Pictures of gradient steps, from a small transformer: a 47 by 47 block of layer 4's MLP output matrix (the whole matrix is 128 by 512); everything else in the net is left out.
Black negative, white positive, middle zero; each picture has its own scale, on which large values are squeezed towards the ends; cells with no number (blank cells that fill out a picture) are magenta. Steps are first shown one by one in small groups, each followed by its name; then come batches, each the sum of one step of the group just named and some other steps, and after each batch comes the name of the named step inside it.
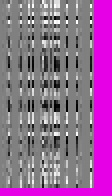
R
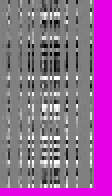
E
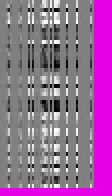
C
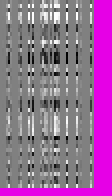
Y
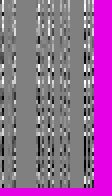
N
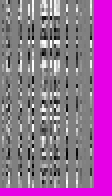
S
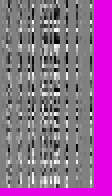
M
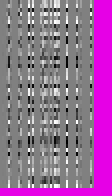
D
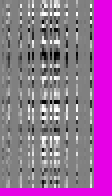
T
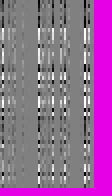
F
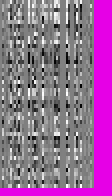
Y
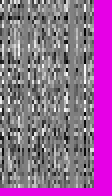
N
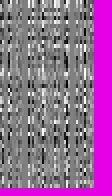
D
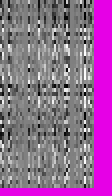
F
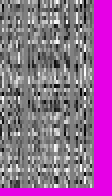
C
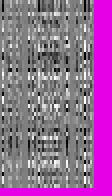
E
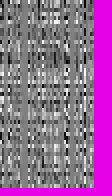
C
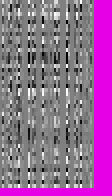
Y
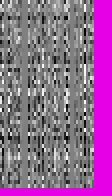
N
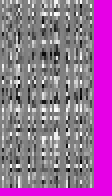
T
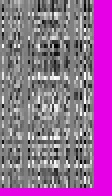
E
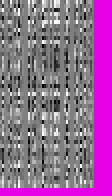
C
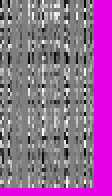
Y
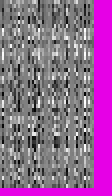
F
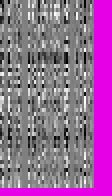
Y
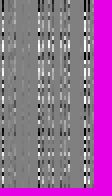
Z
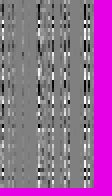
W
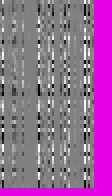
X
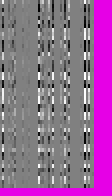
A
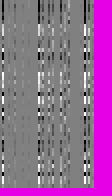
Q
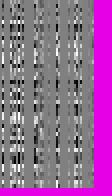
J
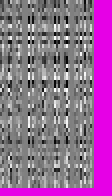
Z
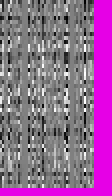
Z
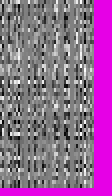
W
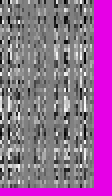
J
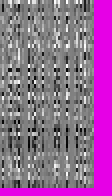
Z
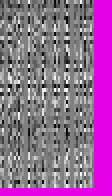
W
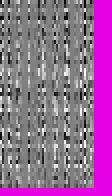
W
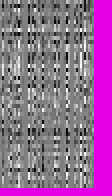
Z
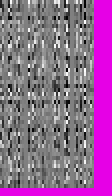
W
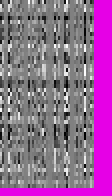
J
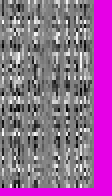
W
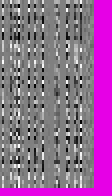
J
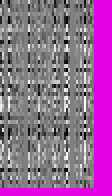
X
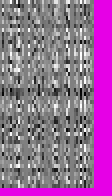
X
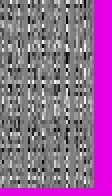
Z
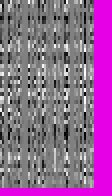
Q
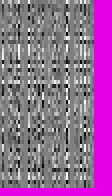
X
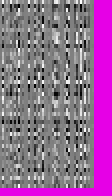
A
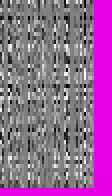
A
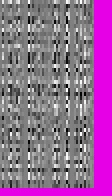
X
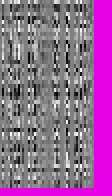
W
